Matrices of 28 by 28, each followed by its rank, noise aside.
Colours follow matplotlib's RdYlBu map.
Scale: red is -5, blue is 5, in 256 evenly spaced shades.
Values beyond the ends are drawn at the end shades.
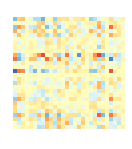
three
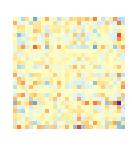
three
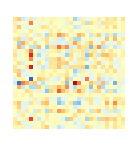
three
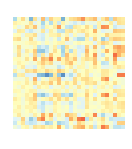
four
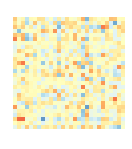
six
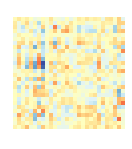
four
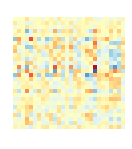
three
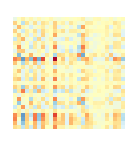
two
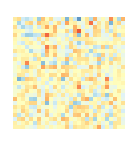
six
